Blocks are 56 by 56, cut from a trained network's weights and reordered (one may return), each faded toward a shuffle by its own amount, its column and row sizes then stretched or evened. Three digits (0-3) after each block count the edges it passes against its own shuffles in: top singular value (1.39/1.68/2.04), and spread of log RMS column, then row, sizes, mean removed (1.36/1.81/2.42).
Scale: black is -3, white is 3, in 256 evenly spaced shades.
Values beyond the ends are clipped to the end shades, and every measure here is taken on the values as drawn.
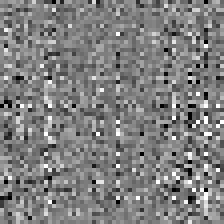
1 3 2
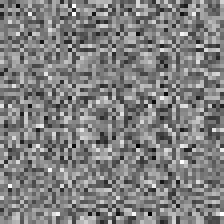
3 0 2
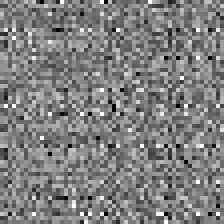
3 1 2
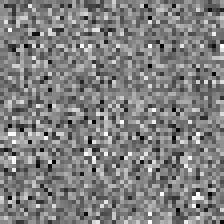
0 1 2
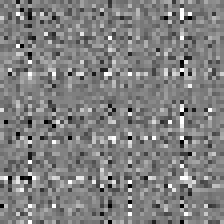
2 3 3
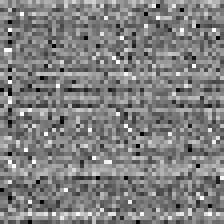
2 0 0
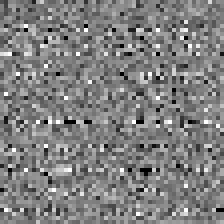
1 1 3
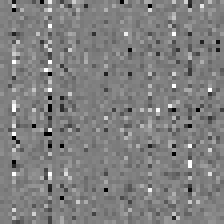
1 3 1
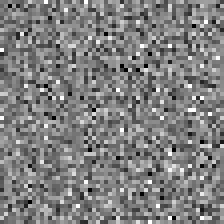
0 1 0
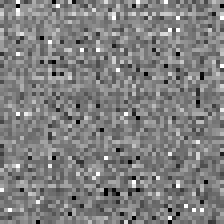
0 1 1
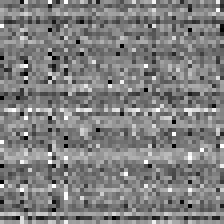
3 2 1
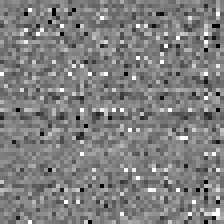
0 1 2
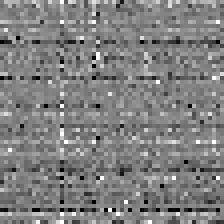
3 1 3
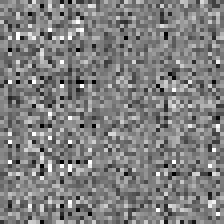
1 3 2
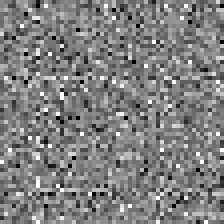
1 0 0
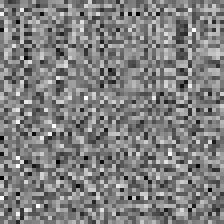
3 1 1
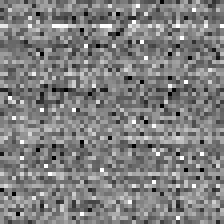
2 0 0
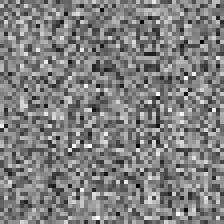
2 1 0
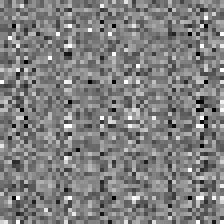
3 3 1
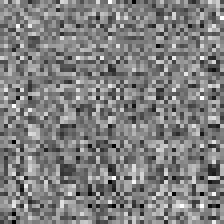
3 3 3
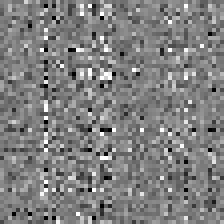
2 3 1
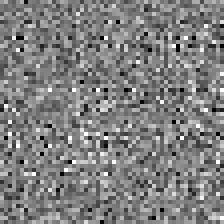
2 0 3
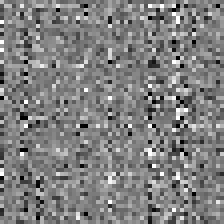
1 3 2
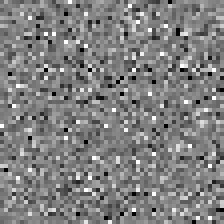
0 0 0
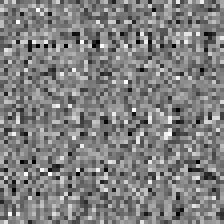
2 0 2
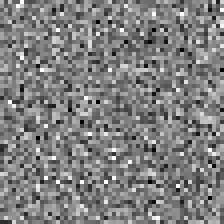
1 1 0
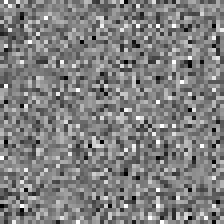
0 2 1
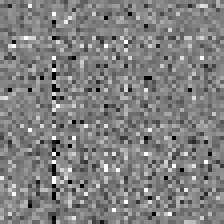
1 2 2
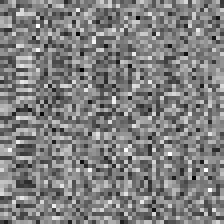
3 0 0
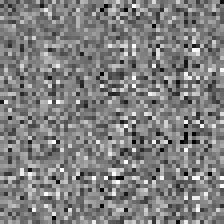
2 2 2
